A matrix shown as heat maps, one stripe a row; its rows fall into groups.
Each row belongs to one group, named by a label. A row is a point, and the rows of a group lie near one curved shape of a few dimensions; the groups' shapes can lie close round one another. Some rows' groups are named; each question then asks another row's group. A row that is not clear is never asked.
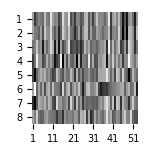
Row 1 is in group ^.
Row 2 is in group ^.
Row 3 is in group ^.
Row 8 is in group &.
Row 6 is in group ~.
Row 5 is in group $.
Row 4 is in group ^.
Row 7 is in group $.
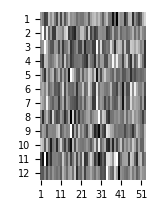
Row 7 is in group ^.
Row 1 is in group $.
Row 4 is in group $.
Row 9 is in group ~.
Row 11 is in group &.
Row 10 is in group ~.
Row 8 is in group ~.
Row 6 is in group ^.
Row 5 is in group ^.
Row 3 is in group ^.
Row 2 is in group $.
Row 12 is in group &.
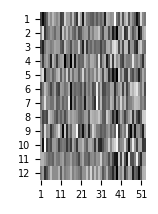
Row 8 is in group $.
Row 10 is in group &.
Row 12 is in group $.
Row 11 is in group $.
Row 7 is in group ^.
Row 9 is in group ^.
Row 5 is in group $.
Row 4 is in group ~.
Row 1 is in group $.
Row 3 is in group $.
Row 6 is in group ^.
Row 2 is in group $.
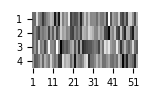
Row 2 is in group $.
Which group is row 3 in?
$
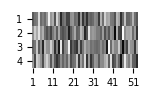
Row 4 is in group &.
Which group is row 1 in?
$
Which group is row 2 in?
^
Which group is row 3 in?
^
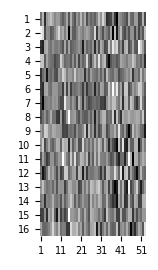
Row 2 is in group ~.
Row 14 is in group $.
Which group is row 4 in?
~
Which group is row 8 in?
~
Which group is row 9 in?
&
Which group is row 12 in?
$
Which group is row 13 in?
$
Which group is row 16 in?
^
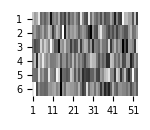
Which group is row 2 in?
~
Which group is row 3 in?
^
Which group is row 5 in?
$
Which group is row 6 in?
~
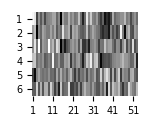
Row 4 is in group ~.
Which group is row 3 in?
$
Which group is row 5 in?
$
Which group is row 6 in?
^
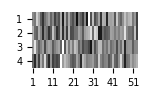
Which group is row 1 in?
^
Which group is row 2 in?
~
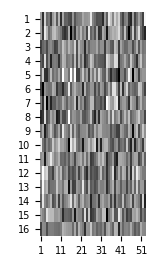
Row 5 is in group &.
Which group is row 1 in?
~
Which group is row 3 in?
&
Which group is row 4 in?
&
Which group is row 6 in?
$
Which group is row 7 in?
&
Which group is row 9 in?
&
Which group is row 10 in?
^
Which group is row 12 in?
$
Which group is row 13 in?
$
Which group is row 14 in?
~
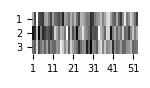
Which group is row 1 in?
&
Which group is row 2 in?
&
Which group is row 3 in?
~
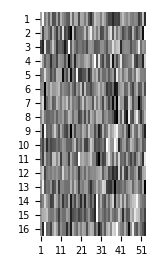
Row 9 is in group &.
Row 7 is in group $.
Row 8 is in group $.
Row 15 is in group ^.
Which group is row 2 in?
~
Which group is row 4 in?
~
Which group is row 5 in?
^
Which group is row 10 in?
&
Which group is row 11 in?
~
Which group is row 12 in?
$
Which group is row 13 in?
~
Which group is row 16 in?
&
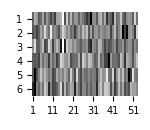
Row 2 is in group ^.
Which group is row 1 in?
~
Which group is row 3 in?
~
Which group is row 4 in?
$
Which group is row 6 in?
$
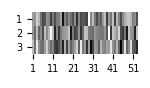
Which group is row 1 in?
^
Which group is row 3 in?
&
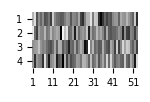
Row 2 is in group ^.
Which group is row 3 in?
^
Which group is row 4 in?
~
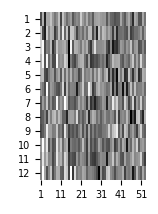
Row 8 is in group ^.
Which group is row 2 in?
^
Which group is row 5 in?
$
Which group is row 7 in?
$
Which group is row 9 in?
$
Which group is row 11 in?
$
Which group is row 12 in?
~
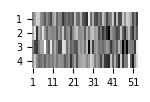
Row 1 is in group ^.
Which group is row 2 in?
&
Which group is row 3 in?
^
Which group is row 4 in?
$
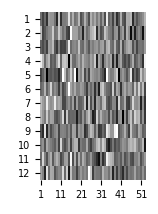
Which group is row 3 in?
$
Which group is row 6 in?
~
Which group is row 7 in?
&
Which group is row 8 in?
^
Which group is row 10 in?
~
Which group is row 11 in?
~
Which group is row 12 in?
^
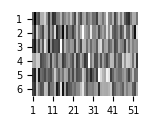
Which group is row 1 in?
$
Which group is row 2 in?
~
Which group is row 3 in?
$
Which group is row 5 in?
&
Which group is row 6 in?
~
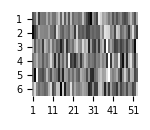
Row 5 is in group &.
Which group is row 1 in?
~
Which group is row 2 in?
$
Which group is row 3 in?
~
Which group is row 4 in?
^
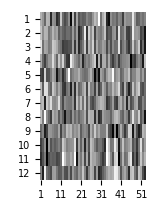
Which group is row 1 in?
~
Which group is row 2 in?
&
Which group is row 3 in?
&
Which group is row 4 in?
^
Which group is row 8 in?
&
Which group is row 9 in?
$
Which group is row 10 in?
&
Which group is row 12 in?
&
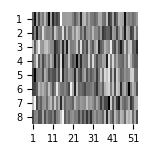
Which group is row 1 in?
$
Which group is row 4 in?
^
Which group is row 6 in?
$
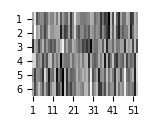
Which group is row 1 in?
$
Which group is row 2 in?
$
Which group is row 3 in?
~
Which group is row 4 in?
~
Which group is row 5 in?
~
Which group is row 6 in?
~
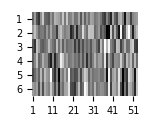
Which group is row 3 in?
$
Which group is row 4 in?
~
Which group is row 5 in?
^
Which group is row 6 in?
^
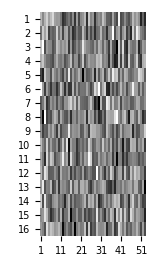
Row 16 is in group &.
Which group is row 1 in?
&
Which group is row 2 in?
$
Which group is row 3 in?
$
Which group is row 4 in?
$
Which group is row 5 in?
$
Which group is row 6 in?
~
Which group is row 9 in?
$
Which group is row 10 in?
^
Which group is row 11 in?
^
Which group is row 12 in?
^
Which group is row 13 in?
~
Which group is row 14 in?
&
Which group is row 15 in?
^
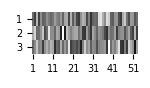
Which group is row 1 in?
&
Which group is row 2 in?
~
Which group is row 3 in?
^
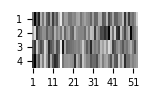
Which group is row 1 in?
$
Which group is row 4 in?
$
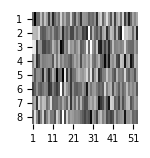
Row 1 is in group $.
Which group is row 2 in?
^
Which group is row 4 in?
$
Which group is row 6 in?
~
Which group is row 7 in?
&
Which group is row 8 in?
~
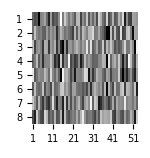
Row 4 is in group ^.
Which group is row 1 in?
$
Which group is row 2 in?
$
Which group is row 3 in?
~
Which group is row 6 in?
~
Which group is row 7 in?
~
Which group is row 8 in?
~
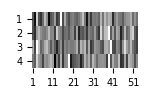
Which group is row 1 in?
~
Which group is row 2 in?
$
